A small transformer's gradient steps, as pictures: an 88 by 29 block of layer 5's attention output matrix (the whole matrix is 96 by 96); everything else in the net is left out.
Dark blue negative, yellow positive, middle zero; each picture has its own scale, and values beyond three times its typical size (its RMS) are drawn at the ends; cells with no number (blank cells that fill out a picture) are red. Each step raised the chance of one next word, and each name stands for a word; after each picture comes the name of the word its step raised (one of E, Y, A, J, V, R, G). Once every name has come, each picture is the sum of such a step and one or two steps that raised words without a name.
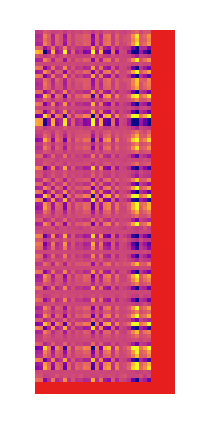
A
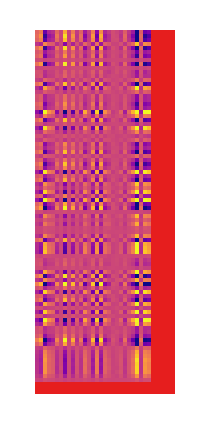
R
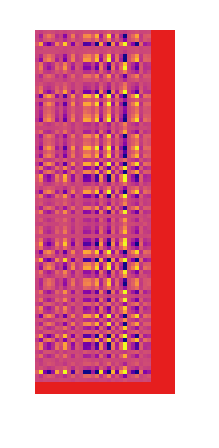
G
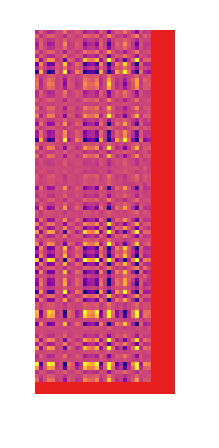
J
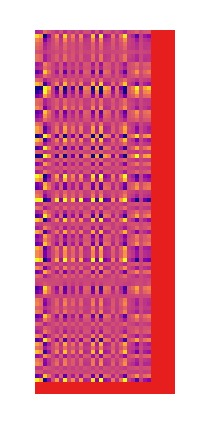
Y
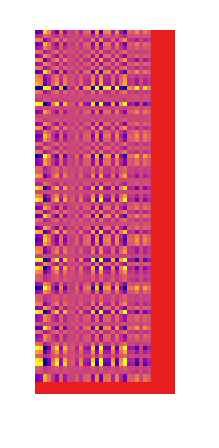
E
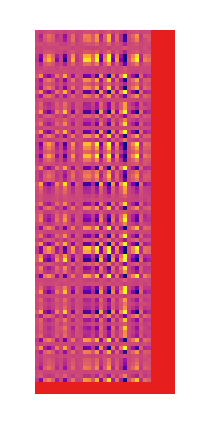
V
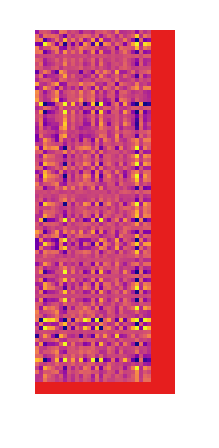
E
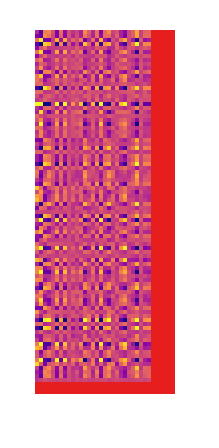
E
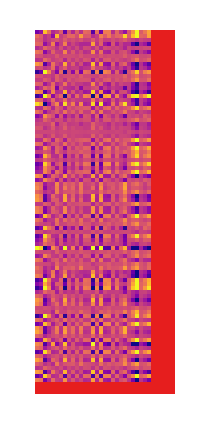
G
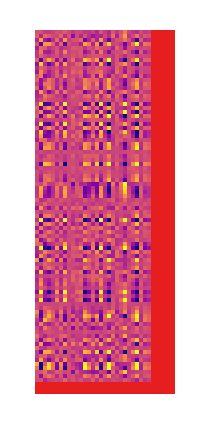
J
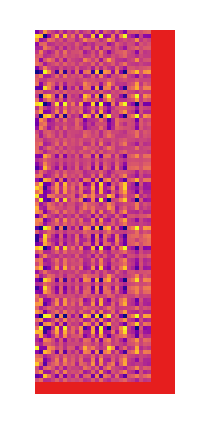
A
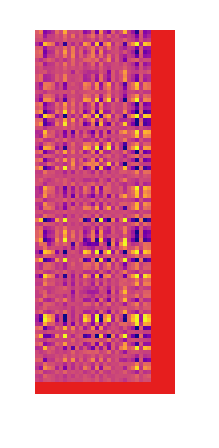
A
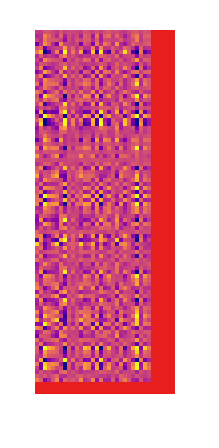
A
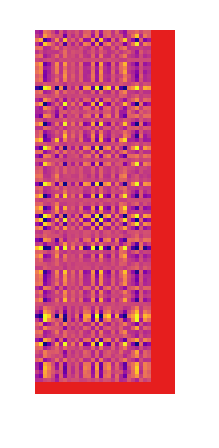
J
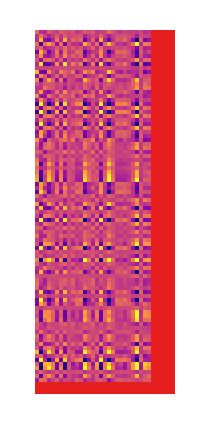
J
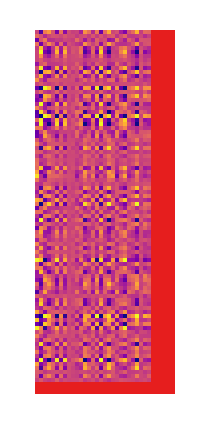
A
